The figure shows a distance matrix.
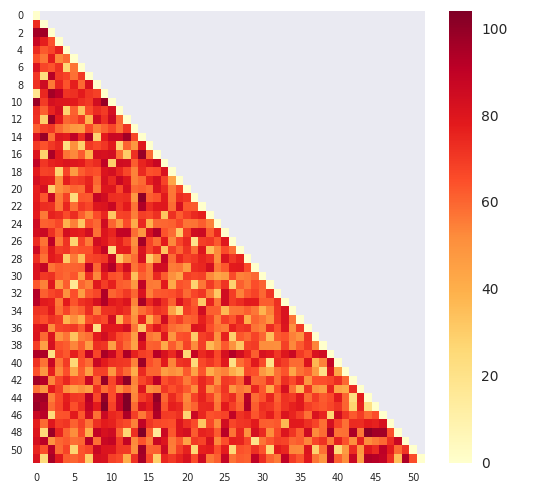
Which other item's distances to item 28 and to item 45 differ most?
44
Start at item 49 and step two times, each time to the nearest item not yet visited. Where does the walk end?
20
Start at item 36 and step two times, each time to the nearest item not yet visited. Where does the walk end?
14
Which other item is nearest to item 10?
27
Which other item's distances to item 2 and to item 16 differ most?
48
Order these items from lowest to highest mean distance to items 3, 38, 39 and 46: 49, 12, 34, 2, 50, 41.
2, 41, 49, 34, 50, 12
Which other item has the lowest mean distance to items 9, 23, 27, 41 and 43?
38
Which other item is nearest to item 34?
19
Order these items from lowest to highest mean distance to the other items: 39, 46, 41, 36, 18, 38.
41, 38, 18, 36, 46, 39
